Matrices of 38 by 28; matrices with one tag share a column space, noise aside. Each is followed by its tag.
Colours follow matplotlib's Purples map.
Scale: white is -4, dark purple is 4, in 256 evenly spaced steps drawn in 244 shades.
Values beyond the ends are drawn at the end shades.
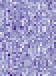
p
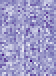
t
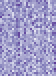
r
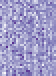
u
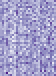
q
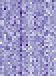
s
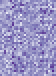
q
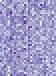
s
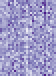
t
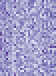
r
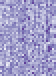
t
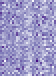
s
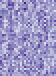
p
